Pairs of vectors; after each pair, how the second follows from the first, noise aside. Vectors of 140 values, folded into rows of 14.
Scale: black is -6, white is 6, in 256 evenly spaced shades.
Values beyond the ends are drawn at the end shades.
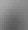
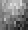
reversed, negated, scaled up.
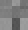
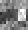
wrapped around, negated, scaled up.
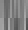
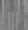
reversed, shrunk.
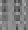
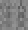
wrapped around, shrunk.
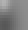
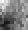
scaled up.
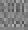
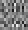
scaled up.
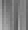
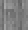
wrapped around, shrunk.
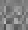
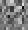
reversed, negated, scaled up.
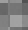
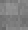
reversed, shrunk.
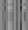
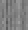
reversed, shrunk.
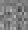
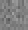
reversed, shrunk.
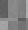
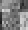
reversed, negated, scaled up.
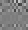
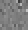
negated, partly zeroed.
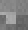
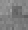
reversed, negated, shrunk.
